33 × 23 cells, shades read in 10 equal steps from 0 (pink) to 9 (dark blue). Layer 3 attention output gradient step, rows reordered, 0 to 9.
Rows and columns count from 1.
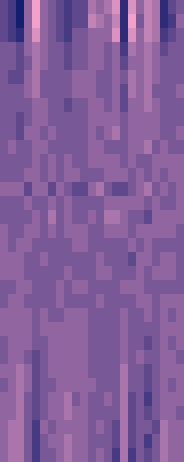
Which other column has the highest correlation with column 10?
11
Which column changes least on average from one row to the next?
8
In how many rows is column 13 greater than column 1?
8
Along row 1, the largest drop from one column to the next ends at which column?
17
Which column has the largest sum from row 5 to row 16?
3
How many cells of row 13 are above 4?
11
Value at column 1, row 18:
4
